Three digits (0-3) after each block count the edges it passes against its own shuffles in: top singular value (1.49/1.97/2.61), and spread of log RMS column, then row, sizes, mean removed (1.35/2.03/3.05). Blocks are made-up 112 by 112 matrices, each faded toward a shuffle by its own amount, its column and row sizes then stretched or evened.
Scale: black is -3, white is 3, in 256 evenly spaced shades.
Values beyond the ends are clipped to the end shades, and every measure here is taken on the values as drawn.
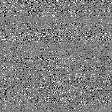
1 1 3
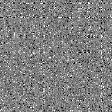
2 2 2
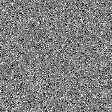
1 1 1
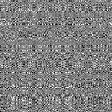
3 0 3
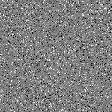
2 0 0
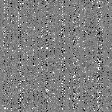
1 3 1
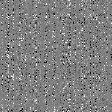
1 3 1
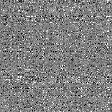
2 1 2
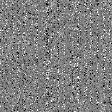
1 3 0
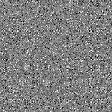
2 1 1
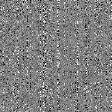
1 3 2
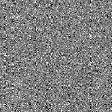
2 2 1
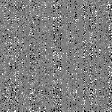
1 3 1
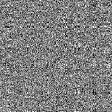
2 2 1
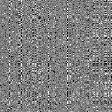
3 3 1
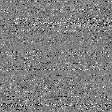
0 0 3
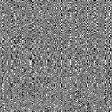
3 3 1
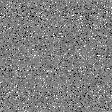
0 0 2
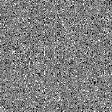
1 2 1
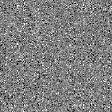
2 2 1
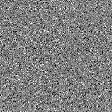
2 0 1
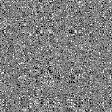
2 2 1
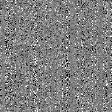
0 3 0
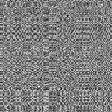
3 0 2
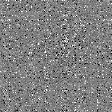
1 2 2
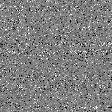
1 0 2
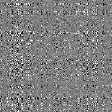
2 3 3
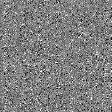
0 2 1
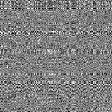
3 1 3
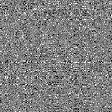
2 1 2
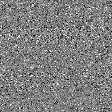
0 0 2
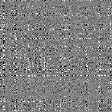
2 3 3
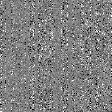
0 3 1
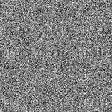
2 0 0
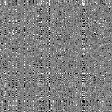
3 3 2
